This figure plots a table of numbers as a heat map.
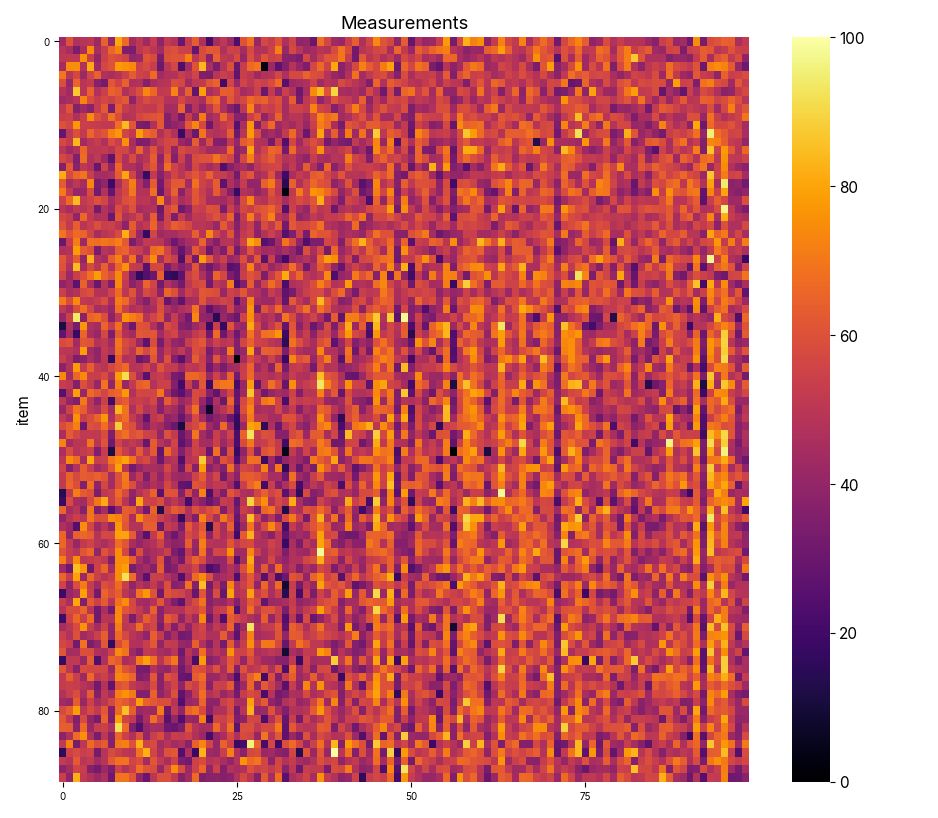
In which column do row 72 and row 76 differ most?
29
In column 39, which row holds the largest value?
85
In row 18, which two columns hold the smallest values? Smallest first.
32, 25
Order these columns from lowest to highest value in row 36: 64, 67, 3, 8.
67, 64, 3, 8
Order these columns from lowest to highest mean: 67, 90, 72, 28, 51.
90, 28, 67, 51, 72
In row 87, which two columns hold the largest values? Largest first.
49, 82
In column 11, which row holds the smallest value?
28
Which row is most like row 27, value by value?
45
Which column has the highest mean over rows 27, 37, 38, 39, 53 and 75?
95
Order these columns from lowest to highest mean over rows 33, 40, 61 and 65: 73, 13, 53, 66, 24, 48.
48, 53, 13, 73, 24, 66
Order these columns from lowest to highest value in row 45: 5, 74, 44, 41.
44, 41, 5, 74
